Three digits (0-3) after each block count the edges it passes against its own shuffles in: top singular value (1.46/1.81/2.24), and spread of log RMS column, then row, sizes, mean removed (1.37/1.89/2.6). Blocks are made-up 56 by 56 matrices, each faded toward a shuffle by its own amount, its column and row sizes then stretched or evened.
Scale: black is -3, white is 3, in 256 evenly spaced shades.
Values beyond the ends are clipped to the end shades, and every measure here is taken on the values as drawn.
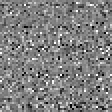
1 1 2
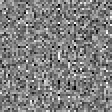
2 2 0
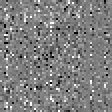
0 3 0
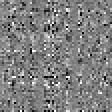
2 3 2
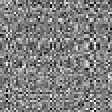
3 3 1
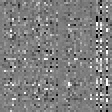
2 3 2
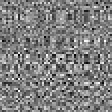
3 1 2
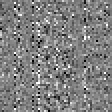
0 3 0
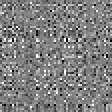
3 2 2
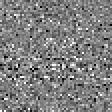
1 0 2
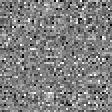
2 0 2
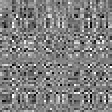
3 2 3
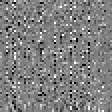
2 3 0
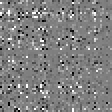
0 3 3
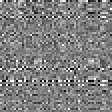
3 0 3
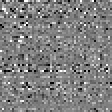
2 1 3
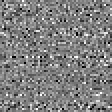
0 0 3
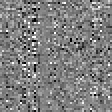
1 3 1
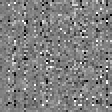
0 3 1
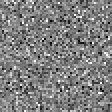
0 0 1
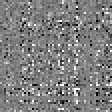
1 3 3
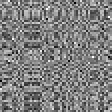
3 0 1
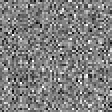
3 1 0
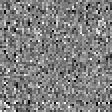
2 2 1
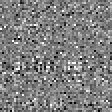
1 0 2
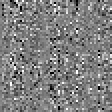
0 3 1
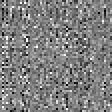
2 3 0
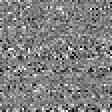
0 1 3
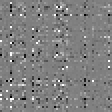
1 3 2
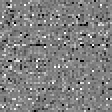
1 1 2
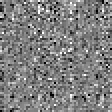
1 2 1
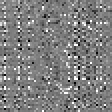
3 3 1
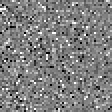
0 0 0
